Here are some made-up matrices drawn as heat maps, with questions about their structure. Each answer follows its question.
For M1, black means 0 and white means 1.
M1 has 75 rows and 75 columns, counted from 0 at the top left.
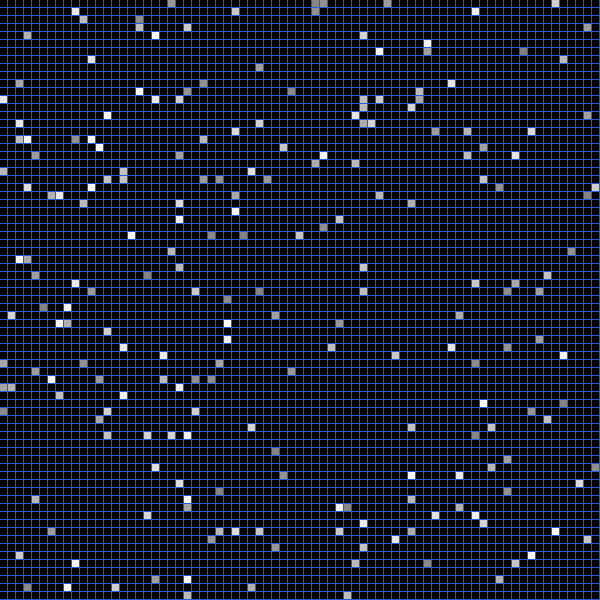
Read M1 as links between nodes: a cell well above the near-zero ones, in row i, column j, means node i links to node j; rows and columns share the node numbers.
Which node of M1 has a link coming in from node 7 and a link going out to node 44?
node 70
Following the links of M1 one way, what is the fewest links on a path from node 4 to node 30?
6
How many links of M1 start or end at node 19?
9
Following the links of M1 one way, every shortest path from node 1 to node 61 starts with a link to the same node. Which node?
node 29
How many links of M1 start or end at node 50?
2
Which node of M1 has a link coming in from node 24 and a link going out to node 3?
node 73
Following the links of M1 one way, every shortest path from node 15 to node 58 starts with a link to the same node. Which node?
node 46
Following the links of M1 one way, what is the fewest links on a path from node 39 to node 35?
3
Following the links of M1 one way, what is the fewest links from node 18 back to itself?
3
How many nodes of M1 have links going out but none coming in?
2
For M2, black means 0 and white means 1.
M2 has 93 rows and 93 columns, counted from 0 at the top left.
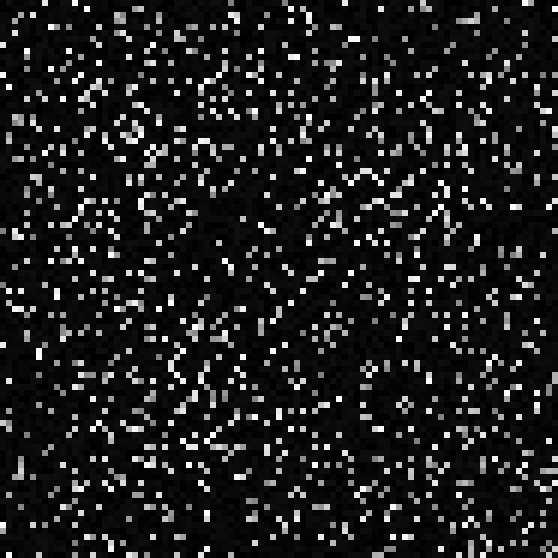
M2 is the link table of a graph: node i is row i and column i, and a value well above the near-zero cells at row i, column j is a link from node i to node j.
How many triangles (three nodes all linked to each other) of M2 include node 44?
5
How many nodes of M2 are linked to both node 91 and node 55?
1
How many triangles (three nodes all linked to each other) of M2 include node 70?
2
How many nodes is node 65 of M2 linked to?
9
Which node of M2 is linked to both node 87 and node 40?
node 79
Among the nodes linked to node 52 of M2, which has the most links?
node 68
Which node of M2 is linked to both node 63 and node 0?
node 38
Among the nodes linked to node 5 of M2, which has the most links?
node 29
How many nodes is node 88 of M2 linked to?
5
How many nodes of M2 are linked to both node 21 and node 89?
7
